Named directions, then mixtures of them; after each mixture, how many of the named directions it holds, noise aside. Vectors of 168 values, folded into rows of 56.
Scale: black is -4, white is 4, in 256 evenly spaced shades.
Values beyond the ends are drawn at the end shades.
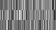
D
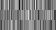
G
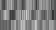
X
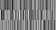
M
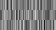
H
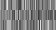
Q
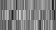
two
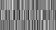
one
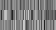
four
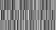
one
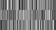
three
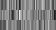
four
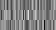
two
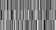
two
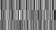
four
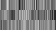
three
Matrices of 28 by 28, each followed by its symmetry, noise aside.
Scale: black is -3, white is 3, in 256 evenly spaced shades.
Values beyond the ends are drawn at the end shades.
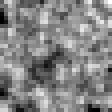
symmetric across the other diagonal.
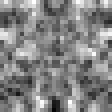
mirrored left to right.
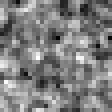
antisymmetric.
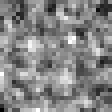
symmetric across the other diagonal.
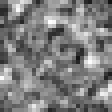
symmetric across the other diagonal.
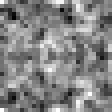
mirrored top to bottom.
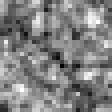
symmetric across the other diagonal.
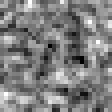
no symmetry.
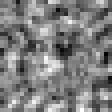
antisymmetric.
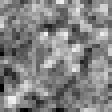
symmetric across the other diagonal.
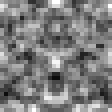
mirrored left to right.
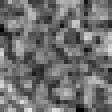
symmetric across the other diagonal.
